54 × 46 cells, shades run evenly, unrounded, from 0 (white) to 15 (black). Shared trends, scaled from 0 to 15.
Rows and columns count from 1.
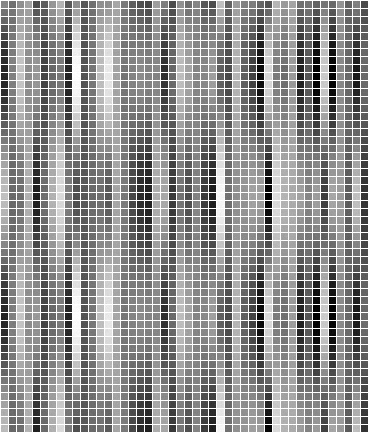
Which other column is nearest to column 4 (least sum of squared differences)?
20
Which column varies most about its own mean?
34
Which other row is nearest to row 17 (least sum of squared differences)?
33
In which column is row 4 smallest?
10
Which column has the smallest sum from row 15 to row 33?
28
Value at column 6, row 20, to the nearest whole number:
9
